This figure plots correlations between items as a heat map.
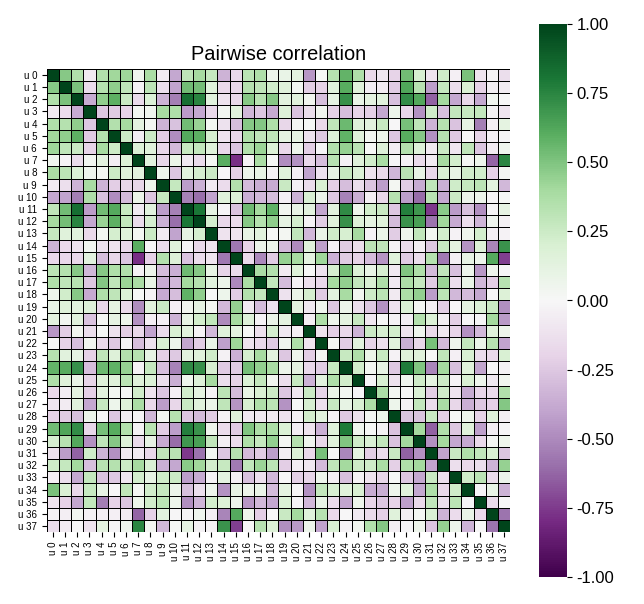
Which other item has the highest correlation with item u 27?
u 37
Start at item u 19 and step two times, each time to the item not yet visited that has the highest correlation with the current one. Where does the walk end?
u 36
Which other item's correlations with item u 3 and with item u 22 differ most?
u 20
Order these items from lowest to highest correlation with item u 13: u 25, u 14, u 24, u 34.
u 14, u 34, u 24, u 25
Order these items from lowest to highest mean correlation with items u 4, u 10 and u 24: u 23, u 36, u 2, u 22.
u 22, u 36, u 23, u 2
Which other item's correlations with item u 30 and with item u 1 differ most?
u 34
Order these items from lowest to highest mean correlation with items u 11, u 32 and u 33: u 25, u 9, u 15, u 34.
u 15, u 9, u 34, u 25
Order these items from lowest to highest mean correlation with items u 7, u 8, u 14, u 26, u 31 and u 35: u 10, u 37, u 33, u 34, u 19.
u 19, u 34, u 10, u 33, u 37
